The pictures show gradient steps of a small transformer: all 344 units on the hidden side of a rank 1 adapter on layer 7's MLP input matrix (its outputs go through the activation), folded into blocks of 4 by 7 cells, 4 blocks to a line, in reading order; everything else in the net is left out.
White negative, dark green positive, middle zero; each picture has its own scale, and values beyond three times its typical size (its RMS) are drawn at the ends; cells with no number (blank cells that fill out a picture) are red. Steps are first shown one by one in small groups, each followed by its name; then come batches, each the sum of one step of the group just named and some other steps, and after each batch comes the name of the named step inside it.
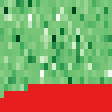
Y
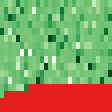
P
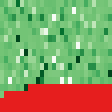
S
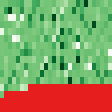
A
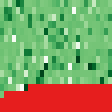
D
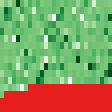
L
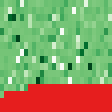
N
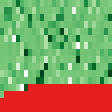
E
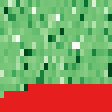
S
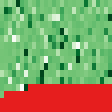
E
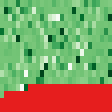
E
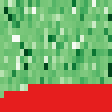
L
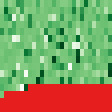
E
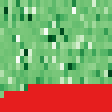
S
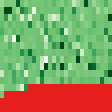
L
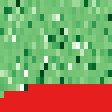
E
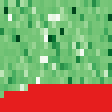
Y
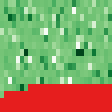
S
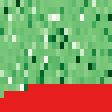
L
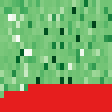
A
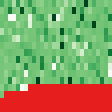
A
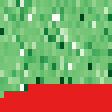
N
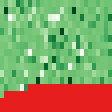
Y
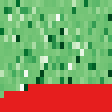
E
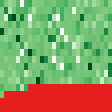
N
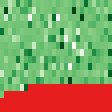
Y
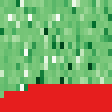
N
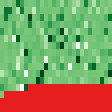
E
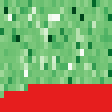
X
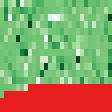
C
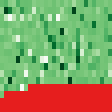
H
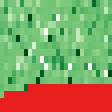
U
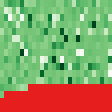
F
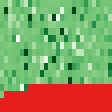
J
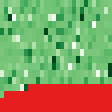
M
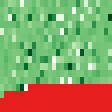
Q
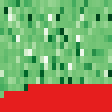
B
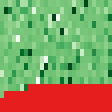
J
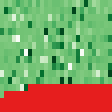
M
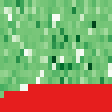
F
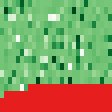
H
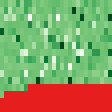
X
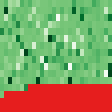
U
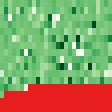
F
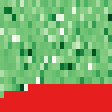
Q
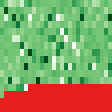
Q
